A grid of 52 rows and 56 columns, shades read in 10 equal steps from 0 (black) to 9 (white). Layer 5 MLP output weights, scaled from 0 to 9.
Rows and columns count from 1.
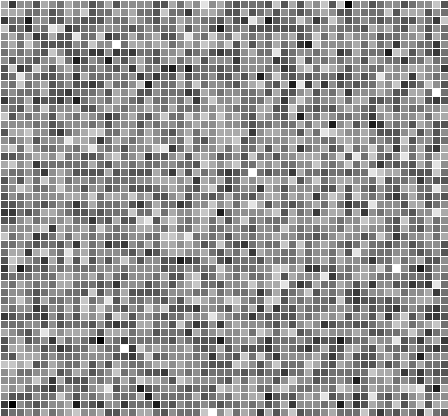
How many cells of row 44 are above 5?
12
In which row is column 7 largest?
4
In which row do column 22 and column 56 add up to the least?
9
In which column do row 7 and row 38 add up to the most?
35
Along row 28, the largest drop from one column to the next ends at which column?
20
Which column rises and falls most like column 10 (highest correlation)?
37
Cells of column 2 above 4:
26
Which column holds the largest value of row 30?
24
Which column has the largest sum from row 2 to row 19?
53
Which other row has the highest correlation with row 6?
19
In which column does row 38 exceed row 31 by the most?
14
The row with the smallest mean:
43
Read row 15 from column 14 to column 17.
2 3 5 6
